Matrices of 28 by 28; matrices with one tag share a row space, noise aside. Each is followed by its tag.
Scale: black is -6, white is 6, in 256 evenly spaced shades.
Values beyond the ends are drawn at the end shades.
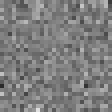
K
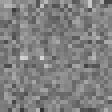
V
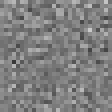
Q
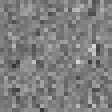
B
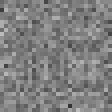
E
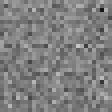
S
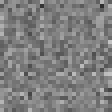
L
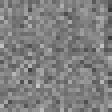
L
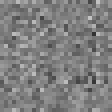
B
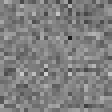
E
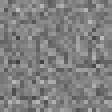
B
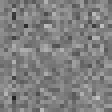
V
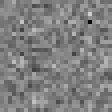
Q
